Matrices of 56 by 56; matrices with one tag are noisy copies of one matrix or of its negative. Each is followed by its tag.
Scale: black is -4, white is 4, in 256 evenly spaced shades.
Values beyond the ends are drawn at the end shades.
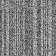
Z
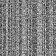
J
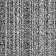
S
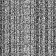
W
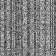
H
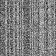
S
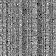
J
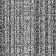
W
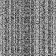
W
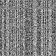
Z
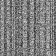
H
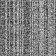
S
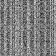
H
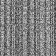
H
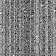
W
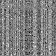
Z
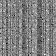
J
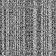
Z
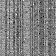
S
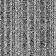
H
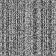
Z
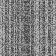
W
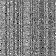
S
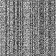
S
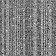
Z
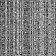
S
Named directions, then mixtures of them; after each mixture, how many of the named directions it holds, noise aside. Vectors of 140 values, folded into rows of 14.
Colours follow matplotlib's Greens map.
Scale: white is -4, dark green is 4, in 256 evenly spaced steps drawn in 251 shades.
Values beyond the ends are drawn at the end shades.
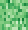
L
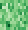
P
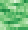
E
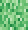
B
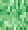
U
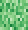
one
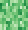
four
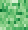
three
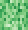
two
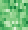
three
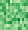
two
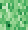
one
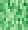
four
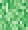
three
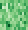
one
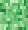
four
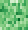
four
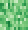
four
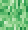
one
